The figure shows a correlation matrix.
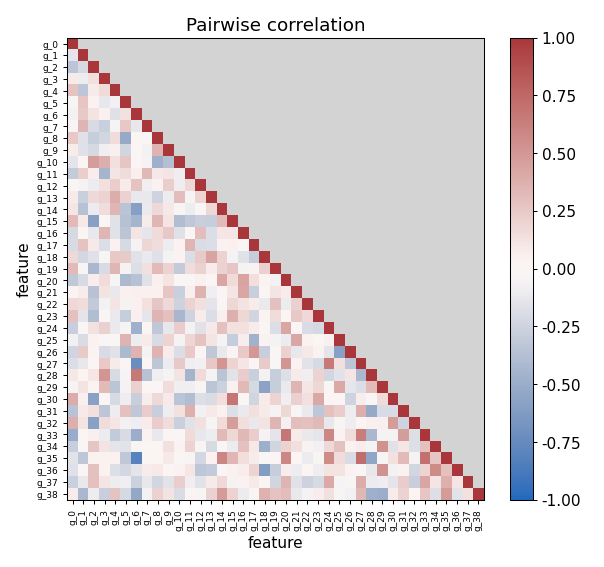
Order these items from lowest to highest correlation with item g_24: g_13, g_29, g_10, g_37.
g_29, g_13, g_10, g_37
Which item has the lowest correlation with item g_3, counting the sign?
g_11
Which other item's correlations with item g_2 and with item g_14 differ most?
g_15
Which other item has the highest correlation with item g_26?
g_17
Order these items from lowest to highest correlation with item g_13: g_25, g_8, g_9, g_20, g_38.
g_8, g_9, g_20, g_25, g_38
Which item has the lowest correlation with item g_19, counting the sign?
g_2
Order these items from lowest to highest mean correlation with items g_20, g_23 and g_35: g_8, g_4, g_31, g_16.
g_4, g_31, g_8, g_16
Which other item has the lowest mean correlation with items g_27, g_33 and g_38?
g_6
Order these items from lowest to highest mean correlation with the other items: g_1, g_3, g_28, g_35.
g_28, g_1, g_3, g_35
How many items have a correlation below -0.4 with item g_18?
3
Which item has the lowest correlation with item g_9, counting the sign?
g_10
